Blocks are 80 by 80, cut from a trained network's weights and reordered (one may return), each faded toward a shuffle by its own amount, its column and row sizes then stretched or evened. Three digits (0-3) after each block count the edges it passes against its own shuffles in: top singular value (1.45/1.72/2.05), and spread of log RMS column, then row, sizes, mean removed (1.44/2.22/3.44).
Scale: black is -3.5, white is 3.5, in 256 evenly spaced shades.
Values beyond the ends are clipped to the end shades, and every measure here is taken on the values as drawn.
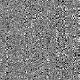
2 2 1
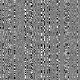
3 3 1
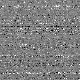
1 0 2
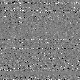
0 0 2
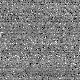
1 0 1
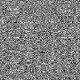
2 0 2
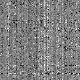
2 2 1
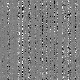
1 3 0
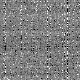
2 2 0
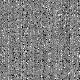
1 1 0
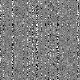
1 3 0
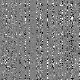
0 3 1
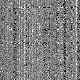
3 2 1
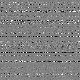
2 0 3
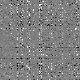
1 2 2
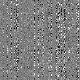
1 3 1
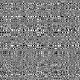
3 1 3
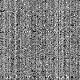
3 0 1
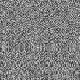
3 0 0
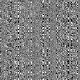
3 3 1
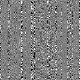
3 3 1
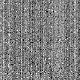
3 1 1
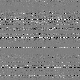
2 0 3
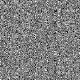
1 2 0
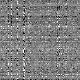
3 2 1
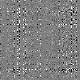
1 3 2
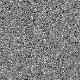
0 1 0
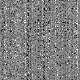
2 2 1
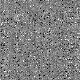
0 1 1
